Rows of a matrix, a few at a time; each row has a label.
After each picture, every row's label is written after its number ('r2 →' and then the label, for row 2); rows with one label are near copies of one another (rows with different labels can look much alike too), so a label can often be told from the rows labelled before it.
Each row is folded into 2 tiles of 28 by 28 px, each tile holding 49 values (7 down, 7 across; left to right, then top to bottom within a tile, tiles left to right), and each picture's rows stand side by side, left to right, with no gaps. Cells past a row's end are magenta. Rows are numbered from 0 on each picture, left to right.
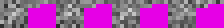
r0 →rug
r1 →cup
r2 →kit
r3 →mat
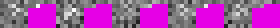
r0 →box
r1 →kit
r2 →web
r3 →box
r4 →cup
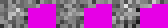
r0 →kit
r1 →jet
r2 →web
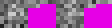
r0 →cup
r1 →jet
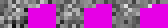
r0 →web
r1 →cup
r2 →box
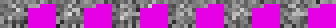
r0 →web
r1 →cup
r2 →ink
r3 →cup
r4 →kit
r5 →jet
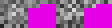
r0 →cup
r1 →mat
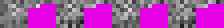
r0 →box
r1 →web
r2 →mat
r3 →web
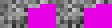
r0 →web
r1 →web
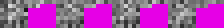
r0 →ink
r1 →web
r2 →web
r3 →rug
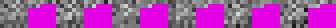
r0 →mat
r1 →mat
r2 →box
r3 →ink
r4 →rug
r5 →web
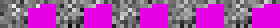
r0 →box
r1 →web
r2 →kit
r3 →web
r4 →web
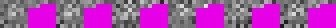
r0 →cup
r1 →cup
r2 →mat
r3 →box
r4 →web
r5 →cup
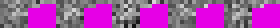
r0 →jet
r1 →kit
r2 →web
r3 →box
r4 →ink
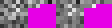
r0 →mat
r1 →box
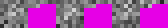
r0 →cup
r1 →kit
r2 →mat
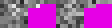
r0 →box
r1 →jet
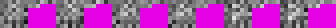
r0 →web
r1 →web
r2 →cup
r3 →cup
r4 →ink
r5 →ink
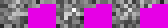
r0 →jet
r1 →kit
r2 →mat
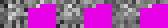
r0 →ink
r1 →cup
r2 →box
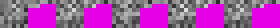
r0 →web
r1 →mat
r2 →jet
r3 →mat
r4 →mat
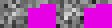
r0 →rug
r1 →kit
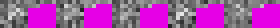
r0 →kit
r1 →ink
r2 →ink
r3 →kit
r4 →box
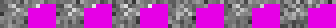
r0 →box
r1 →box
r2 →box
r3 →kit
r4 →box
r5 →mat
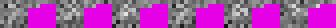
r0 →rug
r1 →mat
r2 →cup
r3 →rug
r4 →cup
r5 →box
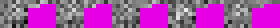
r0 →web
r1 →mat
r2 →web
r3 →kit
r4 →cup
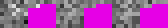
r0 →box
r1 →rug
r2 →jet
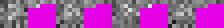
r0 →ink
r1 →cup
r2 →box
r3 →cup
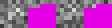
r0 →kit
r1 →mat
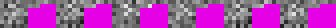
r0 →rug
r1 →web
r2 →box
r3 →kit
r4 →web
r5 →cup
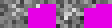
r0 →box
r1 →kit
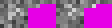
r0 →kit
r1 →box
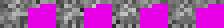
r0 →jet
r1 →ink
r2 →cup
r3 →cup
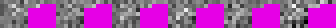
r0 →box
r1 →web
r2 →ink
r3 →kit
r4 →rug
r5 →web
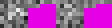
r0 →kit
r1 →rug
